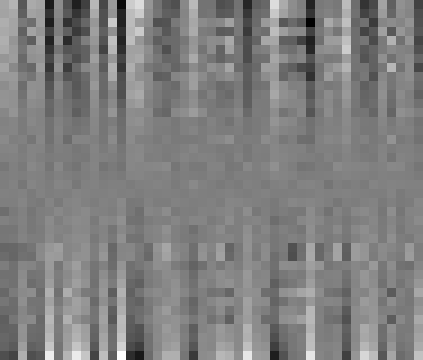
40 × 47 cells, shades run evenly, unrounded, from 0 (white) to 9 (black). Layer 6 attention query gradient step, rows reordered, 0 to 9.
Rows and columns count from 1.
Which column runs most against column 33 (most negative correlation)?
38
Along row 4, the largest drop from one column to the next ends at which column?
15
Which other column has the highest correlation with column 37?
13
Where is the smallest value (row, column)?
40, 14
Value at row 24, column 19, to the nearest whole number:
4
